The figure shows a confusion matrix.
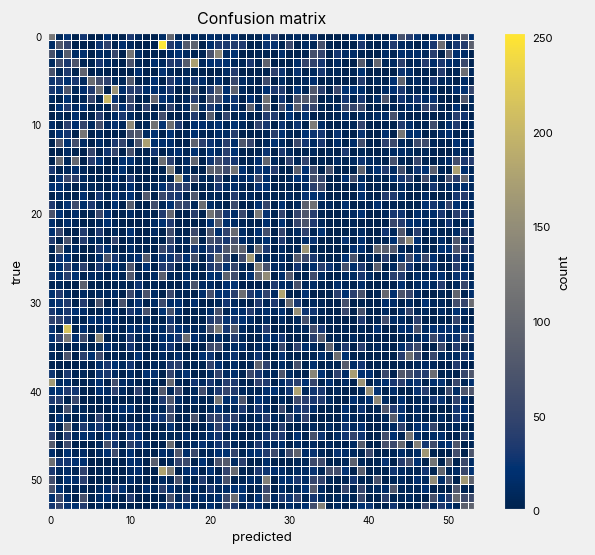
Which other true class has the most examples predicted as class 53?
30
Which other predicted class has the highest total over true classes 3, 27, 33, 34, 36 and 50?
2
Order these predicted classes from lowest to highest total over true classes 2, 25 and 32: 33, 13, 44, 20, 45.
13, 44, 45, 33, 20
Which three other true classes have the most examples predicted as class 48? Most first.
50, 38, 15
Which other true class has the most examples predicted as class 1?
14
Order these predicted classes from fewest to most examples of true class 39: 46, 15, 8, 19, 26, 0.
19, 46, 26, 8, 15, 0
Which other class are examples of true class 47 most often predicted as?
31
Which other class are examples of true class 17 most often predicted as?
34
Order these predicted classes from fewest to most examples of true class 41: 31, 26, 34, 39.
39, 26, 34, 31
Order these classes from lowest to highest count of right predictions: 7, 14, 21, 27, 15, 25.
21, 14, 15, 27, 25, 7
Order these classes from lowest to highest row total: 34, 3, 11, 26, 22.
11, 22, 34, 26, 3
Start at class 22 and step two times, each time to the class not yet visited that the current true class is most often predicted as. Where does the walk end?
45
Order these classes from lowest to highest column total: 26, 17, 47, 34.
17, 47, 34, 26
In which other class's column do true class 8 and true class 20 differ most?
26
